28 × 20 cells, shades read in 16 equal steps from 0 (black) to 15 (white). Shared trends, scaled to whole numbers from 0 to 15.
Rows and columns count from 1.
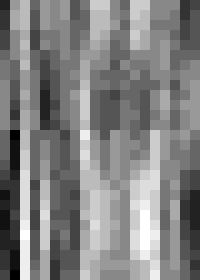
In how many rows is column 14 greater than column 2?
27
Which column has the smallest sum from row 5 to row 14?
5
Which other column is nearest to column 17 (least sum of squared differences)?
13
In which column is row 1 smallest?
1
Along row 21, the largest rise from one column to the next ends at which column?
3
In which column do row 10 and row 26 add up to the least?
2
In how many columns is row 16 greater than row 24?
8
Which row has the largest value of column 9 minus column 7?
14
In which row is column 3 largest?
24
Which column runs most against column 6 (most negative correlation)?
9
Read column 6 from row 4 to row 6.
7 7 6
